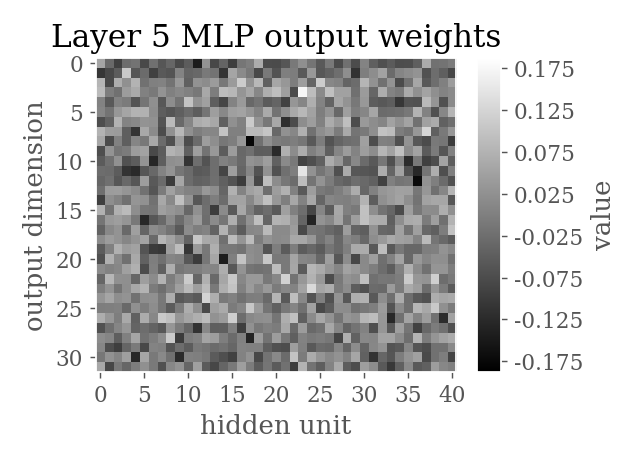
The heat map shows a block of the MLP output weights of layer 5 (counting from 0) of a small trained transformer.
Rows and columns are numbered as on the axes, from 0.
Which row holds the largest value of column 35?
22
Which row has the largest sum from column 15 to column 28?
3
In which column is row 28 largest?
8
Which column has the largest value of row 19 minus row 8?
17
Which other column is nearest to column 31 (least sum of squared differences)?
40
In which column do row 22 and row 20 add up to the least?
11
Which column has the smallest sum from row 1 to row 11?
7
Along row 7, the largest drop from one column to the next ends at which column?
38
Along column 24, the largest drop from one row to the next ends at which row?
24
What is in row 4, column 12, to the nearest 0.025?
0.05
